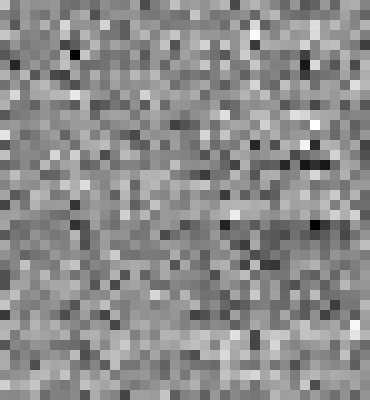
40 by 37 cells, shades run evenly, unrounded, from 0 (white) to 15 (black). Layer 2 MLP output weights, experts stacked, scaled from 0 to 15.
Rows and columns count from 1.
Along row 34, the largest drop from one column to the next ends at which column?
27
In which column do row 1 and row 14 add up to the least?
1
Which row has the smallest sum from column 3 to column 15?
10
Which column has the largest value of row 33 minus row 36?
12
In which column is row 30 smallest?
16
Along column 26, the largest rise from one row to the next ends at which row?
5
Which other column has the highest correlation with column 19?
20
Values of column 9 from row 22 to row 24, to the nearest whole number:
6 10 10
